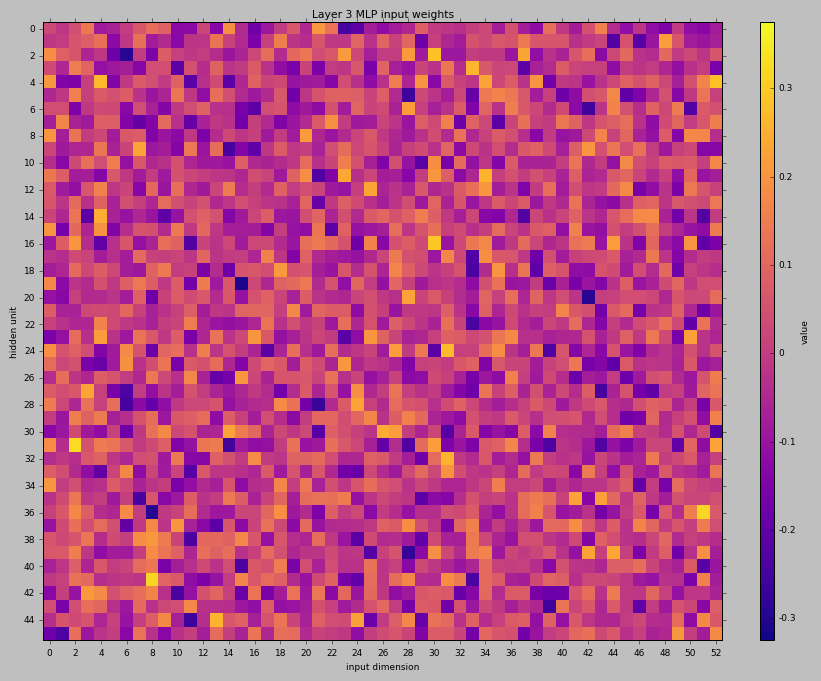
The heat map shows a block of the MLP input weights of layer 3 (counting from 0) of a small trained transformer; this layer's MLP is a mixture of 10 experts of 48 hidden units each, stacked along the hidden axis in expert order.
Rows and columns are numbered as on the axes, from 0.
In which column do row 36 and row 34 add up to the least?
8
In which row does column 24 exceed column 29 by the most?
44
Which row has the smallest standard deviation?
13
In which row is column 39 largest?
30
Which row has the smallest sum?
0
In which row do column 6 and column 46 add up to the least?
27
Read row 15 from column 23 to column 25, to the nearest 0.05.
0.1 -0.1 -0.1
